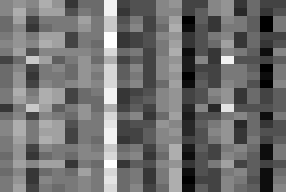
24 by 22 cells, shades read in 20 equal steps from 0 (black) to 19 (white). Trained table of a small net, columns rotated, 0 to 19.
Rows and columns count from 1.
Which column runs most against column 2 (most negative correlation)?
7
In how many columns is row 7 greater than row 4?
12
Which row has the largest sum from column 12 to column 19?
8
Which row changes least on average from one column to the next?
1
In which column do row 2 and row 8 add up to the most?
9
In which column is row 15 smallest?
21
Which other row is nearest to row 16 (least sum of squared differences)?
2
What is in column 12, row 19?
5
